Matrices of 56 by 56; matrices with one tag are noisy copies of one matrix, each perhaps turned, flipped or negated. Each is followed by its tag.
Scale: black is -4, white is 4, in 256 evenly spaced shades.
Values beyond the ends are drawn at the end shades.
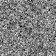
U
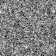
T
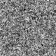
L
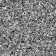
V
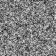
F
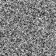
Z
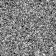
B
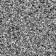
Z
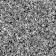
F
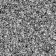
T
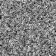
F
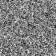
U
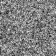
T
